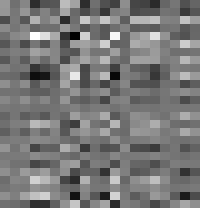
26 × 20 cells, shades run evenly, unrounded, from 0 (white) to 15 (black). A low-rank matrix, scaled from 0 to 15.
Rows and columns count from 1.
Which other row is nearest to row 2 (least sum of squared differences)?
11
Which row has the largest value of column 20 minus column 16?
5
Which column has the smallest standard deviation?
2
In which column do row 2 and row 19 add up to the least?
7
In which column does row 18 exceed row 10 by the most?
8
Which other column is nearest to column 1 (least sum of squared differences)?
13
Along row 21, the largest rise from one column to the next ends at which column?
9
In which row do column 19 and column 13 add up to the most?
25
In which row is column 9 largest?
1
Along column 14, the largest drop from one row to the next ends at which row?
3
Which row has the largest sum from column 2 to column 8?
10
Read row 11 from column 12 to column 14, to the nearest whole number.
9 7 10
